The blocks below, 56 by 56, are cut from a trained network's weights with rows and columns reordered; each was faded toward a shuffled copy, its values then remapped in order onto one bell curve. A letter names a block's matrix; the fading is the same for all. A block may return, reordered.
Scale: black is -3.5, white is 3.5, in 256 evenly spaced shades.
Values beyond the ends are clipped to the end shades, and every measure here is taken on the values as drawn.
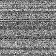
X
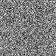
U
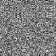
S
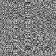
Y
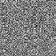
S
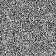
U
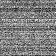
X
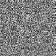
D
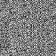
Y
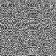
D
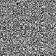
D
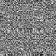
S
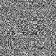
S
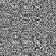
Y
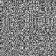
Y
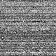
X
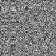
D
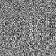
Y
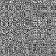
D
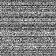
X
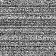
X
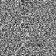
S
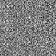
Y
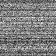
X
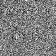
U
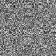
S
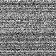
X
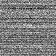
X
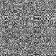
D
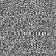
S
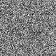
U
